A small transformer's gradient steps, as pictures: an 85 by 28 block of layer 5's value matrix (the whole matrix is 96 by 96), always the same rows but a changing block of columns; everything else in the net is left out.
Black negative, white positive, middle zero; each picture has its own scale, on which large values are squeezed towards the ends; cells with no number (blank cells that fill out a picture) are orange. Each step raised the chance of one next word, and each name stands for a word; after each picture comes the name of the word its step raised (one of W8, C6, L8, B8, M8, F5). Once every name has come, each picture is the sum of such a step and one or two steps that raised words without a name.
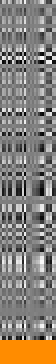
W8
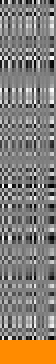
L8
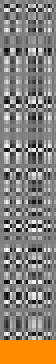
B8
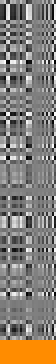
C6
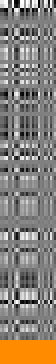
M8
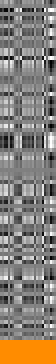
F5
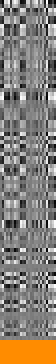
M8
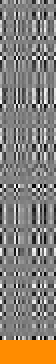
L8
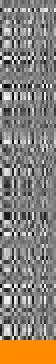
F5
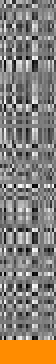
L8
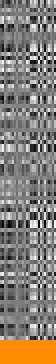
W8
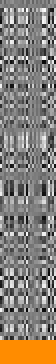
F5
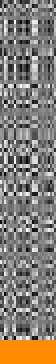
B8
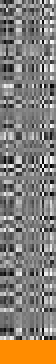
B8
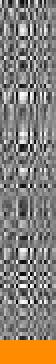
M8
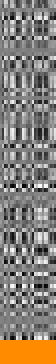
L8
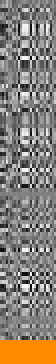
B8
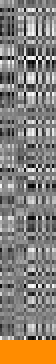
C6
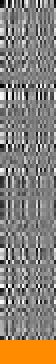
M8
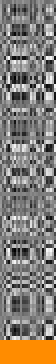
C6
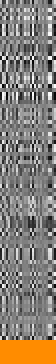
C6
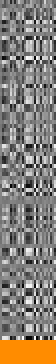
L8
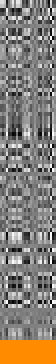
M8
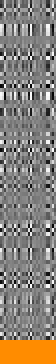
B8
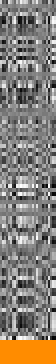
L8
